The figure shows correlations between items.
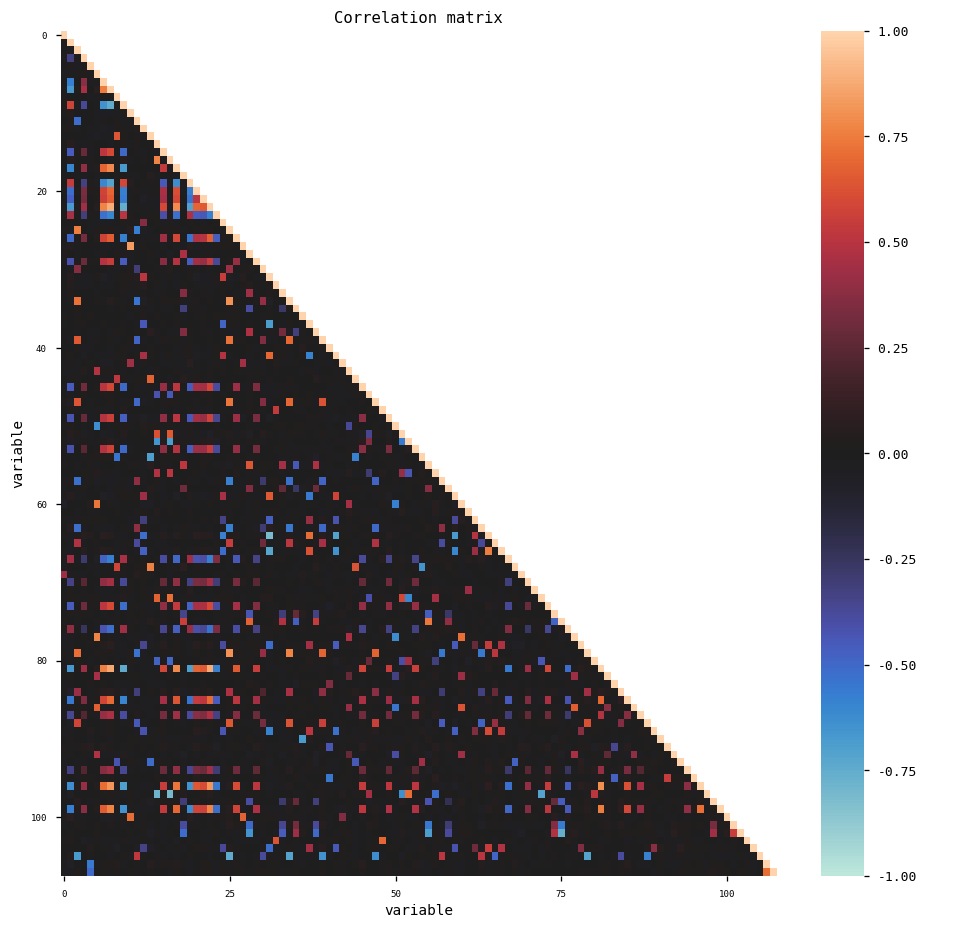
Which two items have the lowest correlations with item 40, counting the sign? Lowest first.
95, 91
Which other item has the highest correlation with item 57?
105
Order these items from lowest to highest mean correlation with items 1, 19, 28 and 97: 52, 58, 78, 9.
78, 58, 52, 9
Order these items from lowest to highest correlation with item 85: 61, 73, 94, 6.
61, 94, 73, 6
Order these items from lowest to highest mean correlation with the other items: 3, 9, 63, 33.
9, 63, 33, 3
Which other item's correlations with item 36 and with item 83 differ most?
90
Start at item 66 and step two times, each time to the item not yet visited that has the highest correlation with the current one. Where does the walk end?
37
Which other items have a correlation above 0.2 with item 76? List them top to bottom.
1, 9, 19, 23, 67
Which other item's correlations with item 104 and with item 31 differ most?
64
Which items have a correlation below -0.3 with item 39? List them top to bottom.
11, 57, 63, 105
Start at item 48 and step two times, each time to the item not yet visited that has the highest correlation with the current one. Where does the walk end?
32
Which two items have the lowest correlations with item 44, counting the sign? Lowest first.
54, 93
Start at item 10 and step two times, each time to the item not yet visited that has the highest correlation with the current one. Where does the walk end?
100
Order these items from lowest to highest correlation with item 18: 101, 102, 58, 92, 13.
102, 101, 92, 13, 58
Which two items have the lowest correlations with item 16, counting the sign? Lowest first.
97, 52
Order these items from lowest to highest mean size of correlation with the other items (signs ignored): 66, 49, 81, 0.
0, 66, 49, 81
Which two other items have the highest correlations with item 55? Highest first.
75, 28
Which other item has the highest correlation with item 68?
13
